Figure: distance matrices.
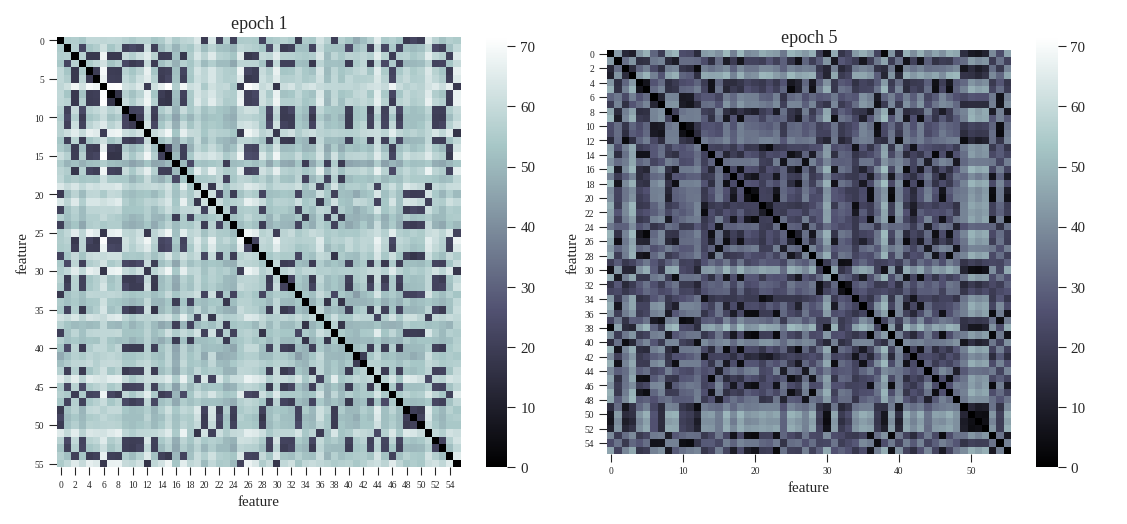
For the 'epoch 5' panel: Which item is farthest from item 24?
3
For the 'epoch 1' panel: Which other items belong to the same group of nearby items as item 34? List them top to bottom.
16, 18, 23, 37, 39
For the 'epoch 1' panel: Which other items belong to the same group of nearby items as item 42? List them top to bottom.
41
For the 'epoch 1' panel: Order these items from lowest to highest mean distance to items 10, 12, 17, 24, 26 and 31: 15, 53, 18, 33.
53, 15, 33, 18
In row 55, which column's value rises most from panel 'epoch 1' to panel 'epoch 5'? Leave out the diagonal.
30
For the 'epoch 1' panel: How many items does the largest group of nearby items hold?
16
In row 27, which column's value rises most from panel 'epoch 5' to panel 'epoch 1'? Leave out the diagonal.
44
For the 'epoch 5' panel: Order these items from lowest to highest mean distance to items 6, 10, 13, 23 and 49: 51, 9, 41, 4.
4, 51, 41, 9
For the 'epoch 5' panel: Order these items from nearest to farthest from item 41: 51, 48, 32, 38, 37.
48, 32, 37, 51, 38
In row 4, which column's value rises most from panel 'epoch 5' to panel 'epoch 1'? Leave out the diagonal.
25
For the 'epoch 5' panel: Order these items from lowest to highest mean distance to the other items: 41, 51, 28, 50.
41, 28, 51, 50
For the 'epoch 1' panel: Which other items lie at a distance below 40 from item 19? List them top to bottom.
21, 36, 44, 51
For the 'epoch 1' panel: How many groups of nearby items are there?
7
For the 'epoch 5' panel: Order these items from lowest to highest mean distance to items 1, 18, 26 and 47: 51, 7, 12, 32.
32, 12, 7, 51
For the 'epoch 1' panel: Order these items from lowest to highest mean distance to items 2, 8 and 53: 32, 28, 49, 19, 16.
32, 16, 49, 28, 19
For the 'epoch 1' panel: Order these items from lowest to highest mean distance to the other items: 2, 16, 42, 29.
29, 16, 2, 42
